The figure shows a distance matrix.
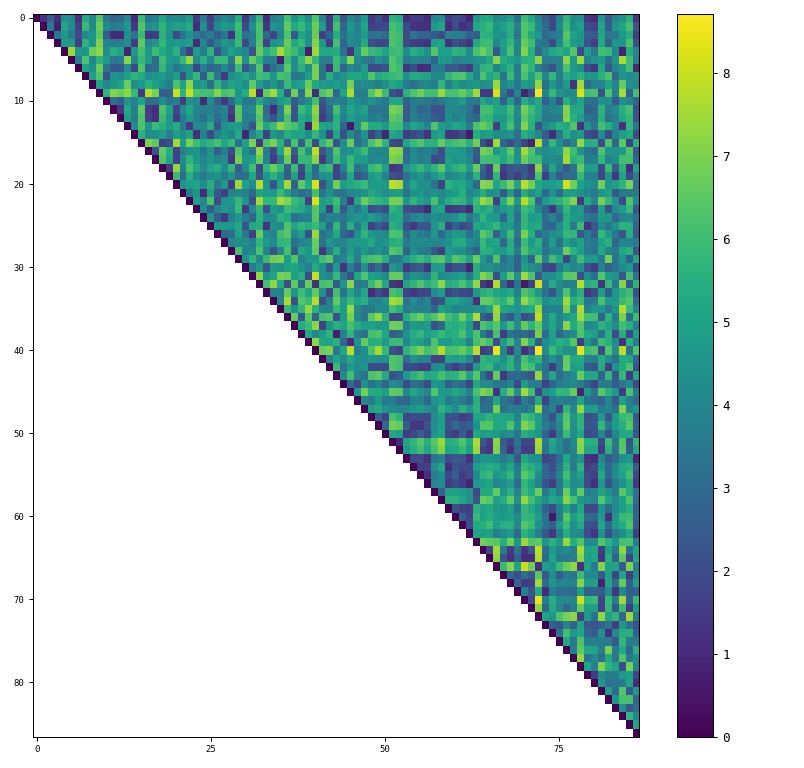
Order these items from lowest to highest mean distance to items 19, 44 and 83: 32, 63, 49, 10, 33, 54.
10, 32, 54, 33, 49, 63
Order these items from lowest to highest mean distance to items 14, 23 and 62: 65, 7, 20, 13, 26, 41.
26, 13, 41, 20, 65, 7
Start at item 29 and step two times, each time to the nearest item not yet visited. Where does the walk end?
18
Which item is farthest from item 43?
72
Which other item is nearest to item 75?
47
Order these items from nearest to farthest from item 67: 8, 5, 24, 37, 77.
24, 77, 8, 37, 5
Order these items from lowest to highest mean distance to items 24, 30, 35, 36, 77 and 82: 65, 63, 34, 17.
65, 17, 34, 63
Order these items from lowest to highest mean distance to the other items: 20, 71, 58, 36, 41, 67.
67, 41, 71, 58, 20, 36
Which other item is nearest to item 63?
34
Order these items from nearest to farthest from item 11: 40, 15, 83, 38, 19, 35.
35, 83, 19, 38, 15, 40
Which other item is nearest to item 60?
74
